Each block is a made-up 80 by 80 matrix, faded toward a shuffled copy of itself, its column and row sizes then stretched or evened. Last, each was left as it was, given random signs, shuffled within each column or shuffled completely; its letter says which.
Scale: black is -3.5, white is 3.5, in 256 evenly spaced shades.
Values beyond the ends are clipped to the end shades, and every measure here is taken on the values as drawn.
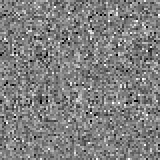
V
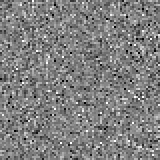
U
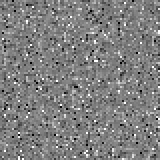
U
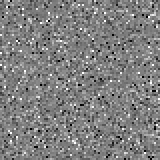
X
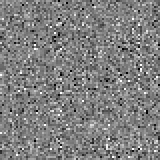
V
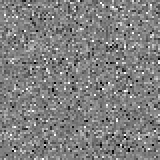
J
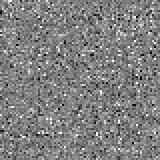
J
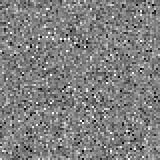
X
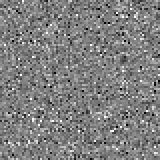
V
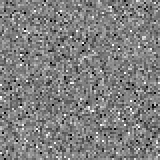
X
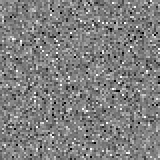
X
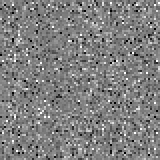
V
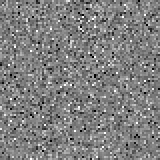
U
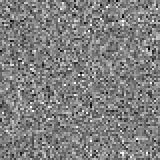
V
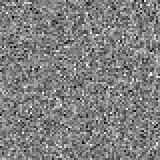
U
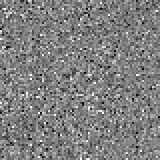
J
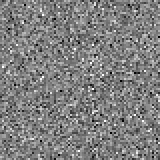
U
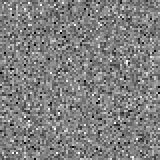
U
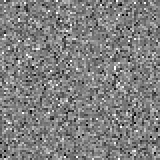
U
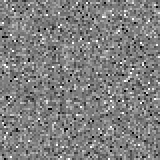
X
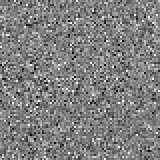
V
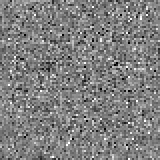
V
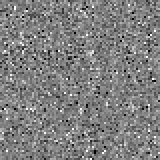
J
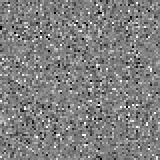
J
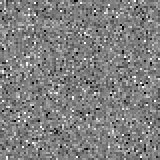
X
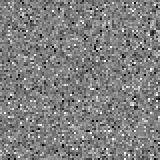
V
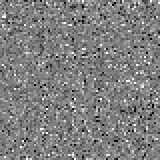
J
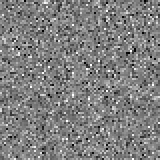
U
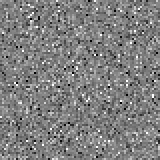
U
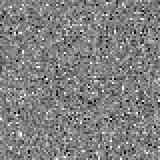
J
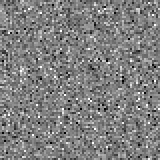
V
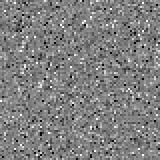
U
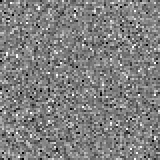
U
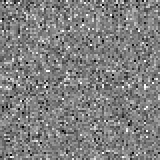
V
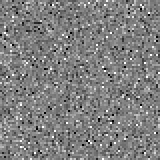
X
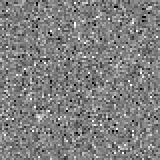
U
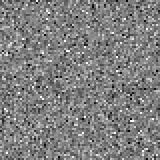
X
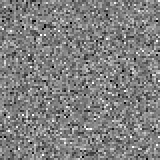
X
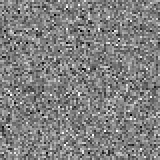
J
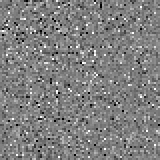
J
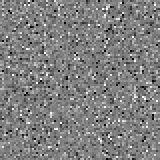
U
